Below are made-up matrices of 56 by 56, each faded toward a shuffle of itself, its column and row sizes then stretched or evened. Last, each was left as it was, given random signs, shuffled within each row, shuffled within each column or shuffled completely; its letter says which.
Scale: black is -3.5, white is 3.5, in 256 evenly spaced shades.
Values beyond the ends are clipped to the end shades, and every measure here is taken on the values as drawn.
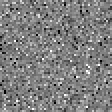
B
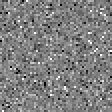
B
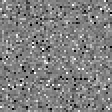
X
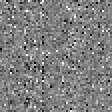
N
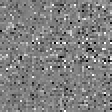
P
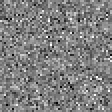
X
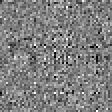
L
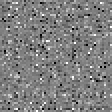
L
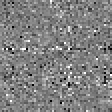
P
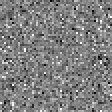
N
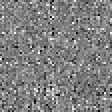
P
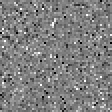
B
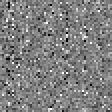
N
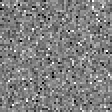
B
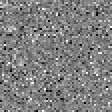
X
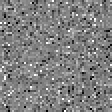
N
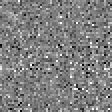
P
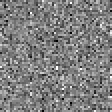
N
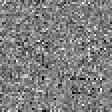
P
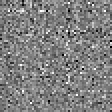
P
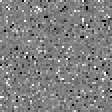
X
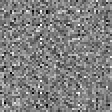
L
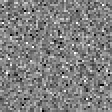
B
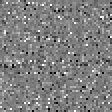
X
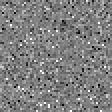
B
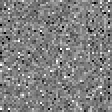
N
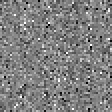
N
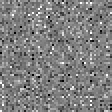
L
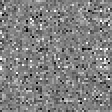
P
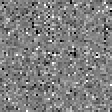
P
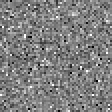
B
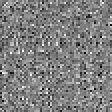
L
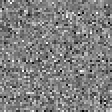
X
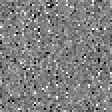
N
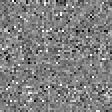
X
